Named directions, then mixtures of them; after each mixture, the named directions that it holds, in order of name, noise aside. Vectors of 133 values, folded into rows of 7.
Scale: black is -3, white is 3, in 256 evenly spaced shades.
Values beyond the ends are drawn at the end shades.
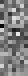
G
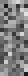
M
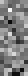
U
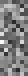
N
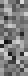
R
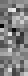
G, U.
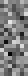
N, R, U.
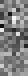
G.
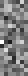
N, R.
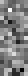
U.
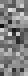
G, U.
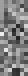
M, N, U.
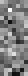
U.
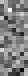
R, U.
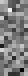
R, U.
